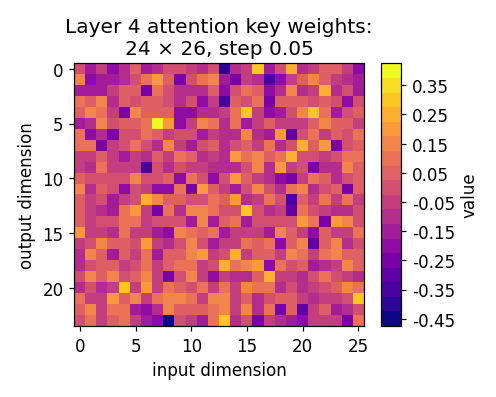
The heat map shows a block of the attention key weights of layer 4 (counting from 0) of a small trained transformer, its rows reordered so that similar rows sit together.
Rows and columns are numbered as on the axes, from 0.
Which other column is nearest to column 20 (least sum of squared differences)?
5
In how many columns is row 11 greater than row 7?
9
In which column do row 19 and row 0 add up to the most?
16
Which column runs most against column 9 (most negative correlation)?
21
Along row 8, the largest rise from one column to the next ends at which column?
14
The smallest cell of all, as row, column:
23, 8
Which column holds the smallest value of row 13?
19
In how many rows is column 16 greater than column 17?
13
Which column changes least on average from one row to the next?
25
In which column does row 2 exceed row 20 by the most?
22
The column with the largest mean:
15
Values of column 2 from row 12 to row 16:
0 -0.1 0 -0.05 0.15
